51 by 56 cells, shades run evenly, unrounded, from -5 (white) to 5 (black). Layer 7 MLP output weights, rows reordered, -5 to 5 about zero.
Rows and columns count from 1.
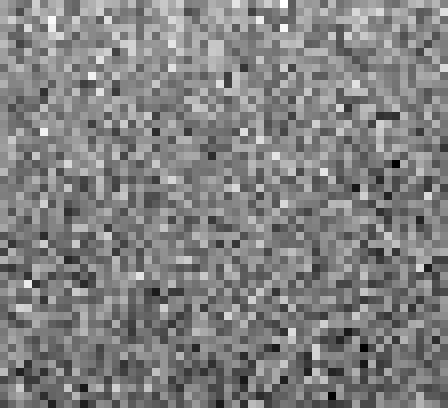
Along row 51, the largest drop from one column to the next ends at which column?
32
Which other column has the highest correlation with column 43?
6
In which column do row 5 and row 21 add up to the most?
50
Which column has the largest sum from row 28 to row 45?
9
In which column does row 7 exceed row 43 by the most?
15
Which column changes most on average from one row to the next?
36
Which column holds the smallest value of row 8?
13
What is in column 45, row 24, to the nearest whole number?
4
